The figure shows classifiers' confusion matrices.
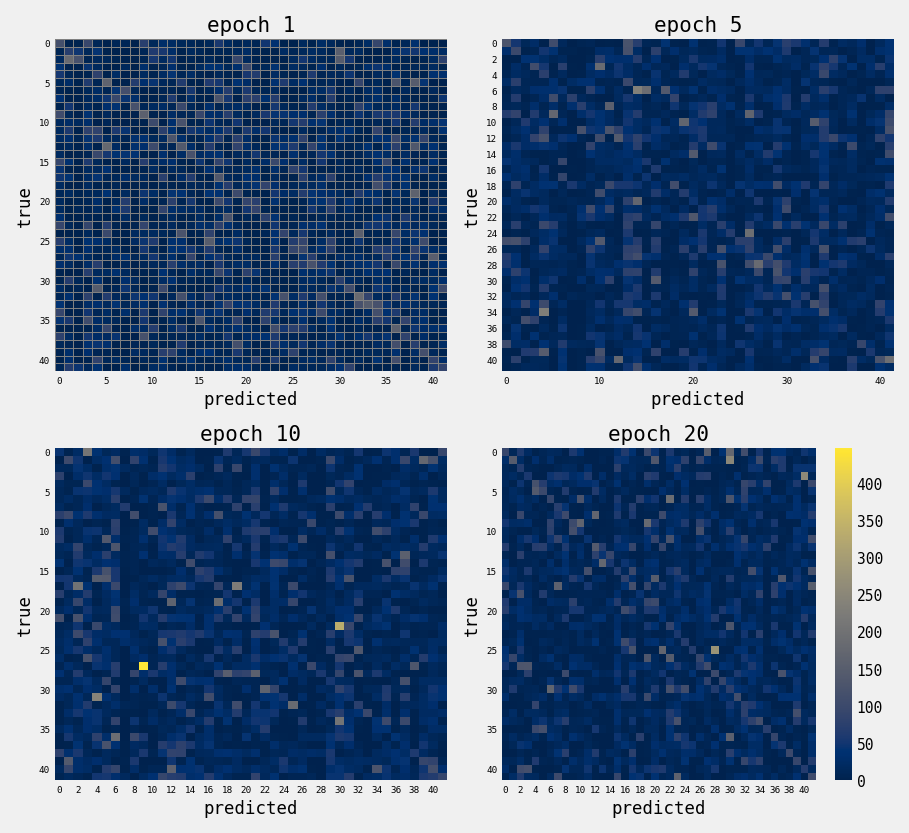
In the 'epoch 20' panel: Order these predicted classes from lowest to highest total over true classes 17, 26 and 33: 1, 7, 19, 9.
9, 1, 7, 19
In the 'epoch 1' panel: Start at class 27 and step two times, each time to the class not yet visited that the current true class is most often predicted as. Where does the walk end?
36
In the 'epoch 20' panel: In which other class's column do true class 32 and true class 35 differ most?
5
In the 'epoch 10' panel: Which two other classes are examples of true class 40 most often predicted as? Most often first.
12, 34
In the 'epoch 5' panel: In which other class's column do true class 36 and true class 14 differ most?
20
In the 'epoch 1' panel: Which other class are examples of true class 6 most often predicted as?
7
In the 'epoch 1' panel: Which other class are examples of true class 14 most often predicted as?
4
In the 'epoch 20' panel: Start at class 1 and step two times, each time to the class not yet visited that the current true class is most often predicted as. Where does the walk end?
6
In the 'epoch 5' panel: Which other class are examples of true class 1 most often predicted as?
13
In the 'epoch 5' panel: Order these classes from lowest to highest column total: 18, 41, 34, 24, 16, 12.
24, 18, 12, 16, 41, 34
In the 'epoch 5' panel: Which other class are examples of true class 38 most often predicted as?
0
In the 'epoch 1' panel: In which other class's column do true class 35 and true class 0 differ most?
15
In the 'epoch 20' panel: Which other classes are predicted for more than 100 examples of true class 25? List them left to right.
17, 21, 28
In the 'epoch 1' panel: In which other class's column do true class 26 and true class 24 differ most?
32
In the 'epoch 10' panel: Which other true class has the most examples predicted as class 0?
21
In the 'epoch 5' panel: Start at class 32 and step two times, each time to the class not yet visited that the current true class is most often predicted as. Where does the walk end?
16
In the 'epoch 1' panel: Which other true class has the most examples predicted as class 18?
22
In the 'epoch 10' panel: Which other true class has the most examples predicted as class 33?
7
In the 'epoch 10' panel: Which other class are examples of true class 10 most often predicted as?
34
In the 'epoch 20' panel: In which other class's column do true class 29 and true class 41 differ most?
23
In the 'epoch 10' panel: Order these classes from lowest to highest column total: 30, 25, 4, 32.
25, 32, 4, 30
